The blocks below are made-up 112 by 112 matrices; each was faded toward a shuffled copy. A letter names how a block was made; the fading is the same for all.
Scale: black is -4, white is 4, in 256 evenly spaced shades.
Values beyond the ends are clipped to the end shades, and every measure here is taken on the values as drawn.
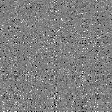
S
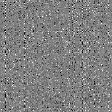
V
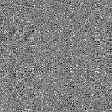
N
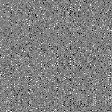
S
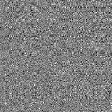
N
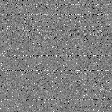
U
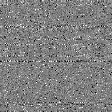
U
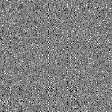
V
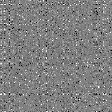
S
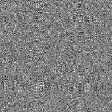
N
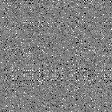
S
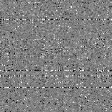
U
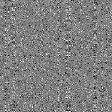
V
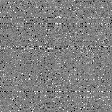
U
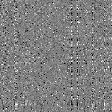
V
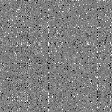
S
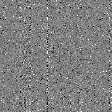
V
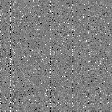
S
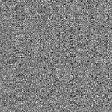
N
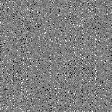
V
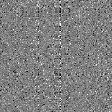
V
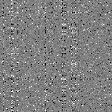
S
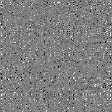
S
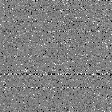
U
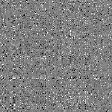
S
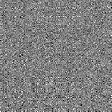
N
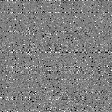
U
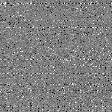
U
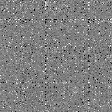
S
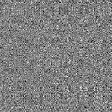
N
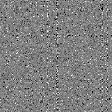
V
